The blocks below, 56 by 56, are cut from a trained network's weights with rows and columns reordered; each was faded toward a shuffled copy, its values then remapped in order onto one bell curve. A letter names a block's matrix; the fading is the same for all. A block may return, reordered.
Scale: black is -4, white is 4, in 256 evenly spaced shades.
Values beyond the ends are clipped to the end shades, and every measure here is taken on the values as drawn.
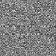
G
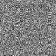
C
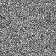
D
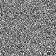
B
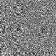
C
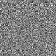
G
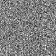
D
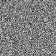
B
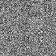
D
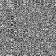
G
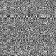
G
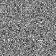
B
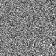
D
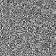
B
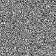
B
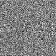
D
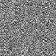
C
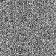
D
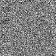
C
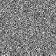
D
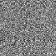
G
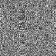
C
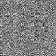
C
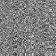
C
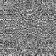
G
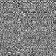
G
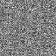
D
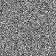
D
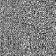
C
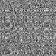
G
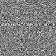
G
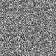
D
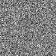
B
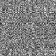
G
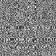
G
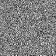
B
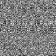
G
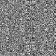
C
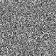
D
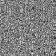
D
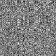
G
